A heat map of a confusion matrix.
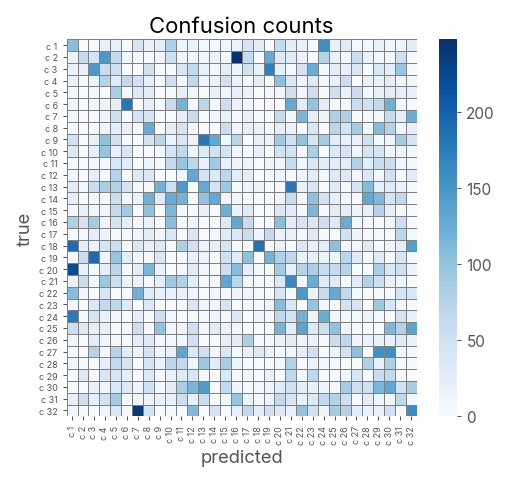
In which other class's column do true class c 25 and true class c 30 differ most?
c 13
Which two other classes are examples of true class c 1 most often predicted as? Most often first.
c 24, c 10
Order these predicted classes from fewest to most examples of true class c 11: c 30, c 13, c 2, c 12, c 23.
c 2, c 13, c 23, c 30, c 12
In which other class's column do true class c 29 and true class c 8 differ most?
c 25
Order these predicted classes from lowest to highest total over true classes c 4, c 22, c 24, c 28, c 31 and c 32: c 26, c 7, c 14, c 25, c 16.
c 14, c 16, c 26, c 25, c 7
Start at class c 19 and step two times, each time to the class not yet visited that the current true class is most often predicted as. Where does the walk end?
c 23
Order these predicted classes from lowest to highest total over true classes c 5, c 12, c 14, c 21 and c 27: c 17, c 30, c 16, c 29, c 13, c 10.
c 17, c 16, c 13, c 10, c 30, c 29
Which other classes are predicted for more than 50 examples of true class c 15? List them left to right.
c 5, c 6, c 8, c 10, c 23, c 29
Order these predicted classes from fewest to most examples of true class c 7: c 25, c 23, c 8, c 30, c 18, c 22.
c 18, c 23, c 8, c 30, c 25, c 22
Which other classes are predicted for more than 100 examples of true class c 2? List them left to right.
c 4, c 16, c 19
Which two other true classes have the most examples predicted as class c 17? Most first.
c 19, c 26
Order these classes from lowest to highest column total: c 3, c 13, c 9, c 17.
c 9, c 17, c 3, c 13
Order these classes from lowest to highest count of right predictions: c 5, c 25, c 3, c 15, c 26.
c 26, c 5, c 25, c 15, c 3
